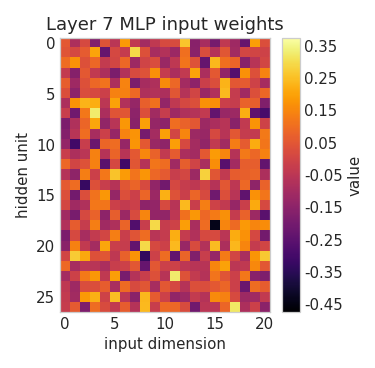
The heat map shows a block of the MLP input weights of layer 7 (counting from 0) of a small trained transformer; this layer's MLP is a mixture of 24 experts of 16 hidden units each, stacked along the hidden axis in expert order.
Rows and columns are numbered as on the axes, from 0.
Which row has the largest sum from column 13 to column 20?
11
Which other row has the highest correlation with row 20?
19
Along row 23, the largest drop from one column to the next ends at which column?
6
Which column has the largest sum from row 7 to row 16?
3
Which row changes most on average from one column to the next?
20
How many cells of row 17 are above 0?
11
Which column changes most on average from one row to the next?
15
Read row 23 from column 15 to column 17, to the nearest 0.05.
0.1 0.05 0
